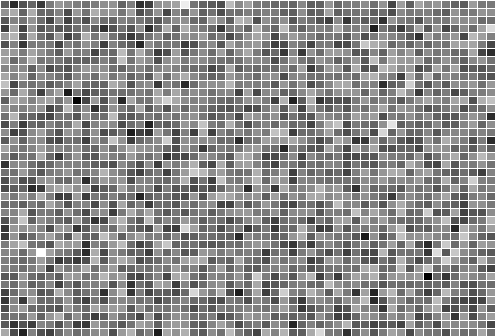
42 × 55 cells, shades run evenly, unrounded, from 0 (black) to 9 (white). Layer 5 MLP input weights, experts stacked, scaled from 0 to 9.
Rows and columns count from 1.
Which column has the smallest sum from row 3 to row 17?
15
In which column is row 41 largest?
39
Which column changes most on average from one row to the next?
48
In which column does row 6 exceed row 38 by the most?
42
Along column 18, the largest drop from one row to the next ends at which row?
11
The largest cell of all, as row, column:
32, 5
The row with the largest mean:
8
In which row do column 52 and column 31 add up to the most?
17
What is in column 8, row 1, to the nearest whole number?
5
